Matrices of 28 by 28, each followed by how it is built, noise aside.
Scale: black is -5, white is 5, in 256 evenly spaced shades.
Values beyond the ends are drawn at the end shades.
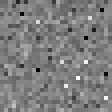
sparse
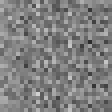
repeating rows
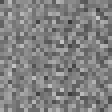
repeating rows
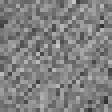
Hankel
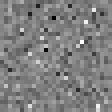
sparse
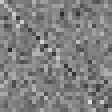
diagonal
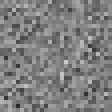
repeating rows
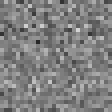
repeating columns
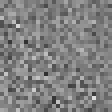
lower triangular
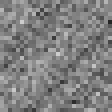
Hankel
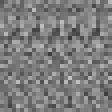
repeating columns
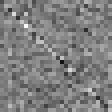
diagonal
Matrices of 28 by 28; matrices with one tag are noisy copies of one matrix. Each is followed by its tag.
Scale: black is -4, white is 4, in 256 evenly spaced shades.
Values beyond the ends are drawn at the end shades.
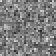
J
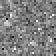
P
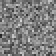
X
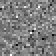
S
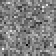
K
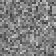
X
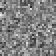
S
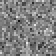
S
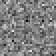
J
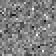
X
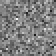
X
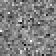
X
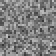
J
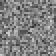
K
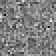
S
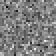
J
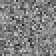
S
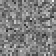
P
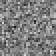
S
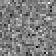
X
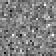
X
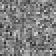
S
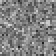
P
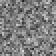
X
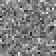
J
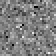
X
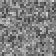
P
